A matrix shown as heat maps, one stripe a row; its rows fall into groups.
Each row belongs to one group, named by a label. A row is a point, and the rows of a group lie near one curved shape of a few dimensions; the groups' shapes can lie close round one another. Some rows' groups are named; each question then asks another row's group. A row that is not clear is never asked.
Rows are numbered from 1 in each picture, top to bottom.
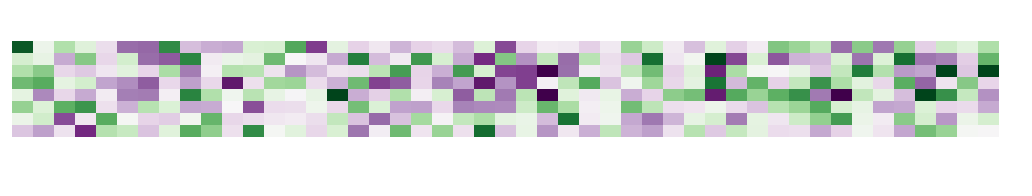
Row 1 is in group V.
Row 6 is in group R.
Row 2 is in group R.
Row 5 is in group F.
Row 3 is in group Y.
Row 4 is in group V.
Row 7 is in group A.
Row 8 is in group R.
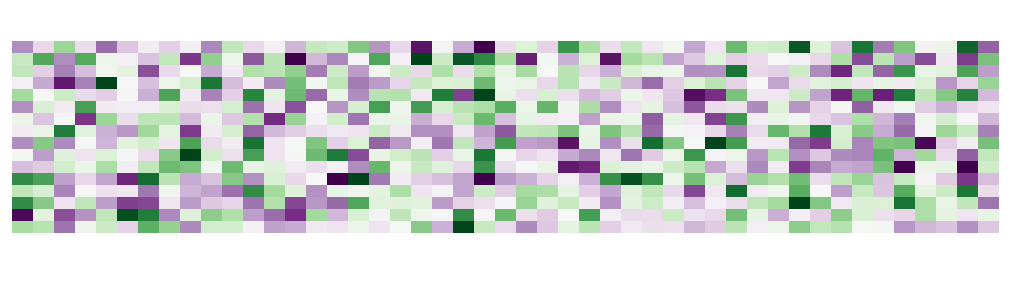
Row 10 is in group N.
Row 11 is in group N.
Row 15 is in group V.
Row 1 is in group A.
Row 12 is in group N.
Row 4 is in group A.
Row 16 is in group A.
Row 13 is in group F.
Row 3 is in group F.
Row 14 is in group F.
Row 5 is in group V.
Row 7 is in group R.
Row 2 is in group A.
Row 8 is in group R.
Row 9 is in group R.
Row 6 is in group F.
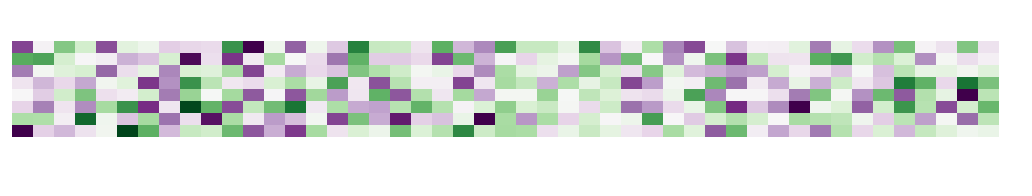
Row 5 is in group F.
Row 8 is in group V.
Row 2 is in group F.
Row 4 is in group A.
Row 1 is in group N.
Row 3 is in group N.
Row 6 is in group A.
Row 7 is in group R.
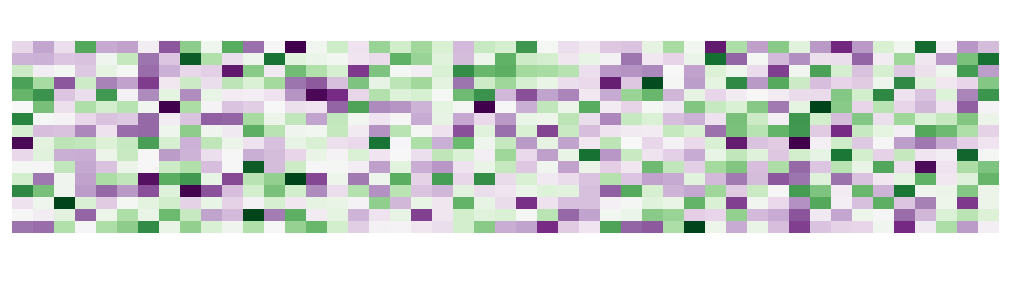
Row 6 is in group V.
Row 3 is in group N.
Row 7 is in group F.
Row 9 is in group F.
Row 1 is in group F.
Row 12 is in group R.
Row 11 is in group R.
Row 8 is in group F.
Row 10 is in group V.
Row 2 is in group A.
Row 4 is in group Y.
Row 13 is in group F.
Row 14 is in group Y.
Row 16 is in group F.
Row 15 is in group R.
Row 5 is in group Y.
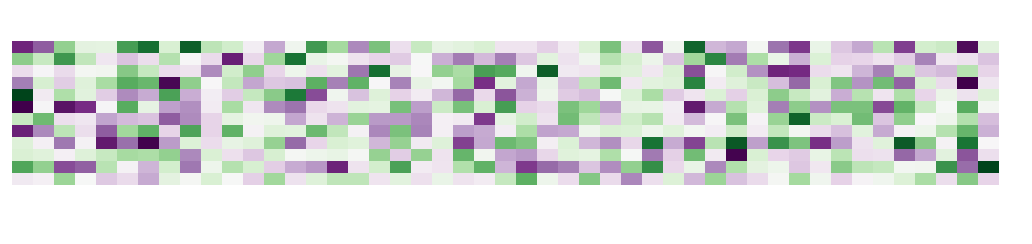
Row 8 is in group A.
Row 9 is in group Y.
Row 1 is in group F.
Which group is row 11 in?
Y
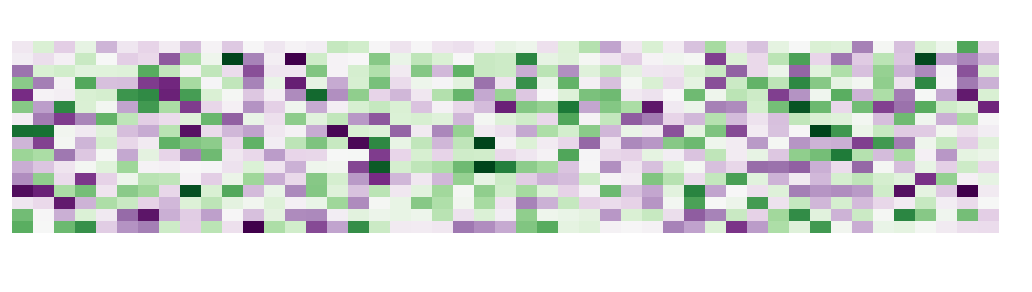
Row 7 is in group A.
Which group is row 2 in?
F
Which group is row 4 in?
F
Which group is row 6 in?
R
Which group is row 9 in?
N
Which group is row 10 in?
A
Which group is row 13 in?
F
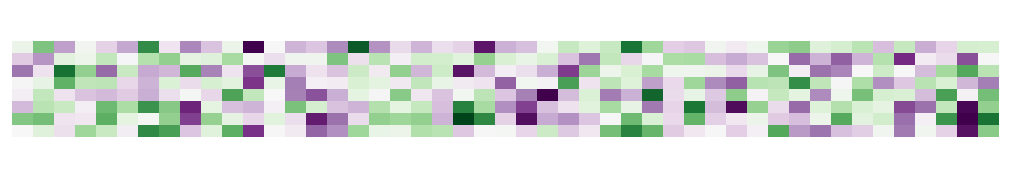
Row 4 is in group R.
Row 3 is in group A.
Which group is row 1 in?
N
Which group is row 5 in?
Y
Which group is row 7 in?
Y
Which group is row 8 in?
N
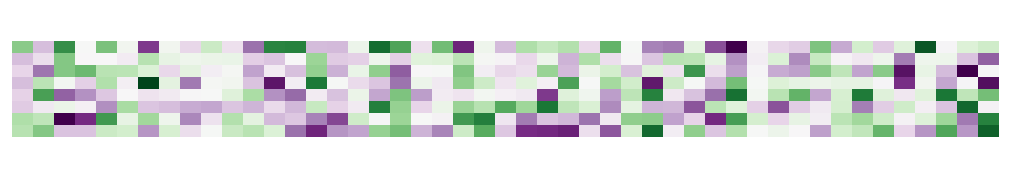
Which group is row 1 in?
R
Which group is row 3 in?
F
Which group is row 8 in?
Y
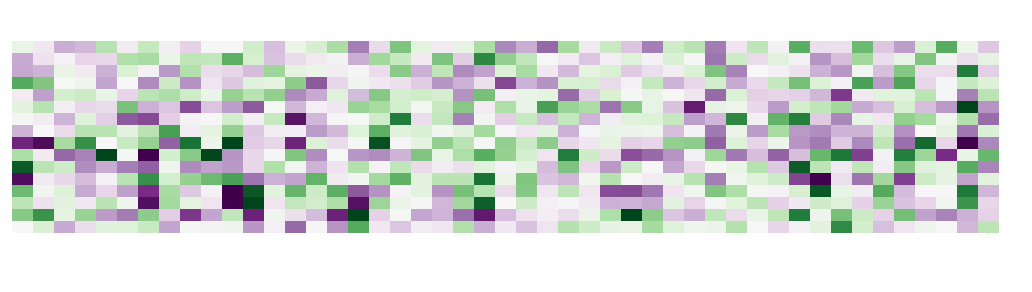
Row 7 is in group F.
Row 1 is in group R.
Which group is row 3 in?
A
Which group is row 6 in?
N
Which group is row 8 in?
N
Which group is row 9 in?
F
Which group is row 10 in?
A
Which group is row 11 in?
F
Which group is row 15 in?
N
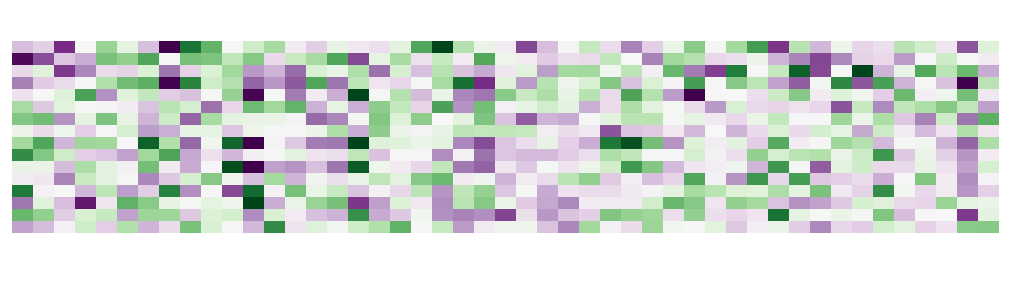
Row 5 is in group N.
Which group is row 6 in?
V
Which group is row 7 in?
Y
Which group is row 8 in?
N
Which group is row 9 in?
N
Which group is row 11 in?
N
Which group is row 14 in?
R
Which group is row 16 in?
A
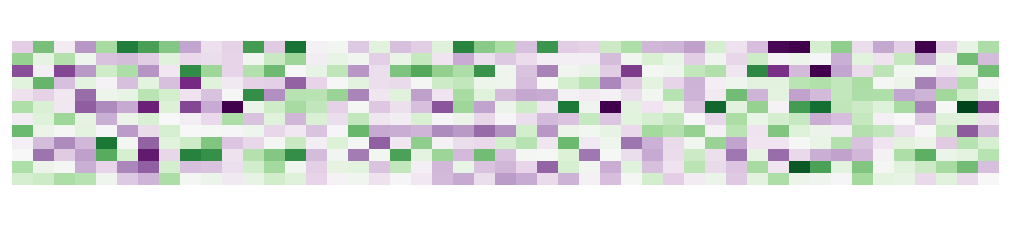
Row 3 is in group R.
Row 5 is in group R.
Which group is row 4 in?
A
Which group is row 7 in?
A
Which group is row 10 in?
R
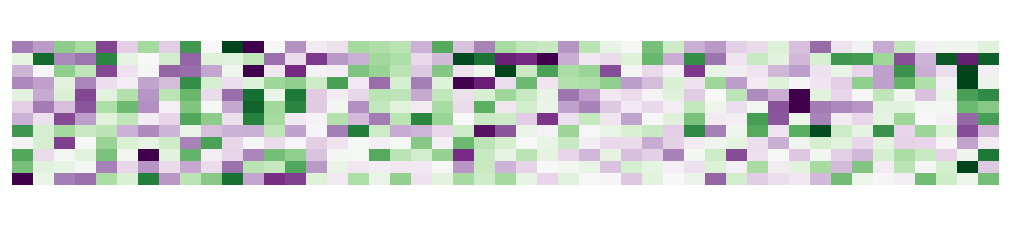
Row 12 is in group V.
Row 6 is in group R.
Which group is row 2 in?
Y
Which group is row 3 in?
N
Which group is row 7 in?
R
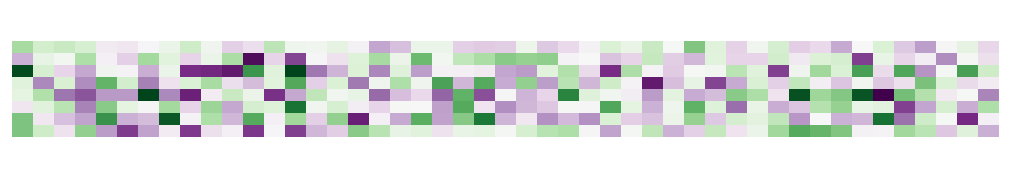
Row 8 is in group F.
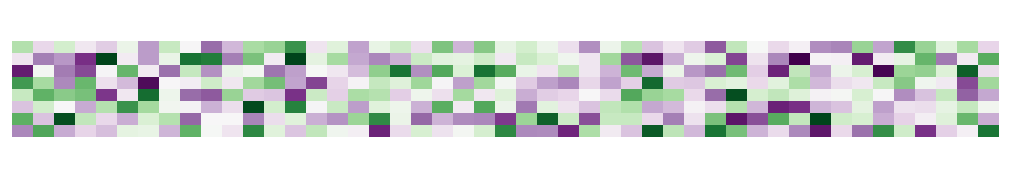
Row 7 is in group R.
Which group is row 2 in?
A
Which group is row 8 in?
R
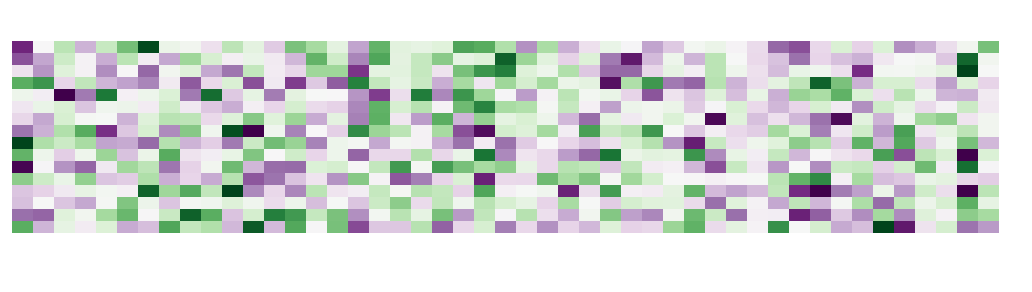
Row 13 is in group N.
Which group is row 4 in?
F
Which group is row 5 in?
A
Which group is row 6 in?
N
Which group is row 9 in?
V
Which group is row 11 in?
V
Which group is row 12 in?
R
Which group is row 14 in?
V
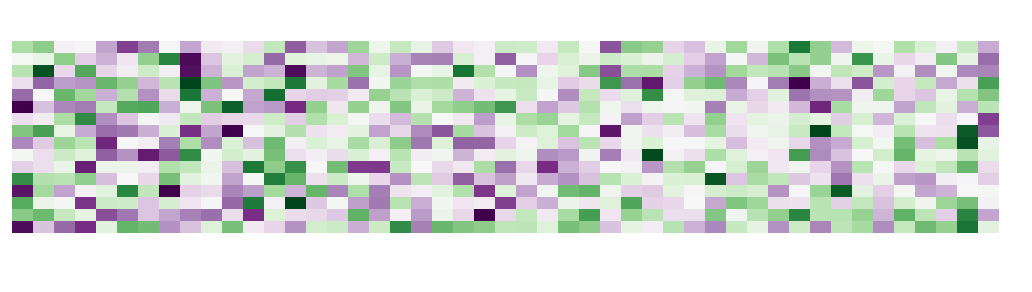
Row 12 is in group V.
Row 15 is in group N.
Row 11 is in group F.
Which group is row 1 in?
F
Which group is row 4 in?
A
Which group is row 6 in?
V
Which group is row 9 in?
A
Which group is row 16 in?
V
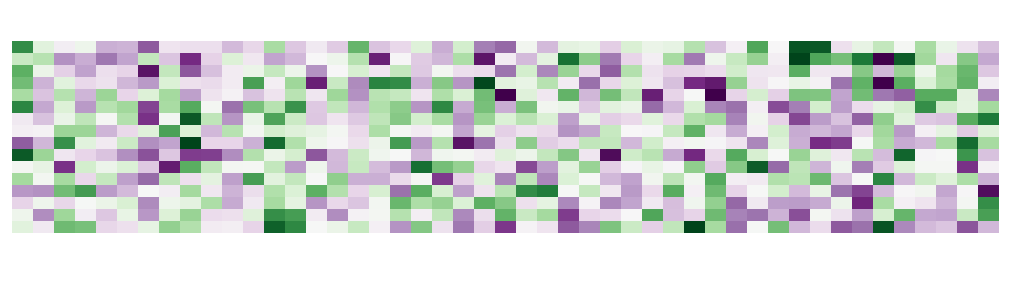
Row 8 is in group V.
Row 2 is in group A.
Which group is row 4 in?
V
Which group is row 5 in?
R
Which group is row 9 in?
A
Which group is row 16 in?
V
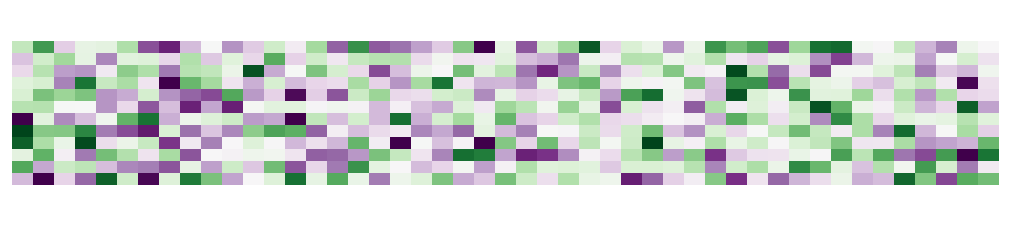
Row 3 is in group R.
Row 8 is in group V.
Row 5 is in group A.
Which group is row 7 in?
V
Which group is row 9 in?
R
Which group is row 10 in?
Y
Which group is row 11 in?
F
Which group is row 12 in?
A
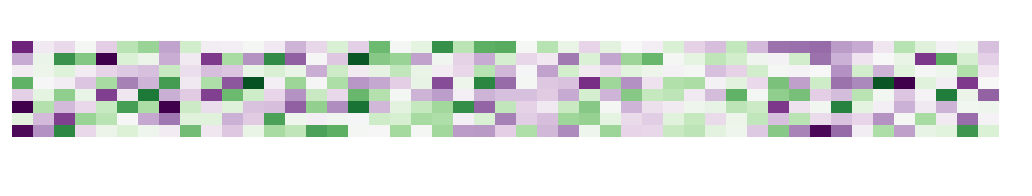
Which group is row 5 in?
A
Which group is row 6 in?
V
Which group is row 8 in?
A
